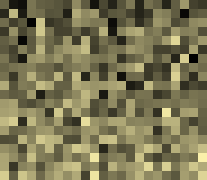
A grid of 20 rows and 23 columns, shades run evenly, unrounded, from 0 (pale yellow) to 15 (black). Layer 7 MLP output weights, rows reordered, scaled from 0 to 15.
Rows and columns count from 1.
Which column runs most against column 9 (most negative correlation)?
12
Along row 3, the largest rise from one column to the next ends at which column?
6
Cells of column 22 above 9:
6
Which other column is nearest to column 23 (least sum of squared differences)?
11
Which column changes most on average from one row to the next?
19
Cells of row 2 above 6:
20
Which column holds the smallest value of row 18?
23
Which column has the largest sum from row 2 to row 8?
3
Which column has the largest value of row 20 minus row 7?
10
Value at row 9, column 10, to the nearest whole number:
13
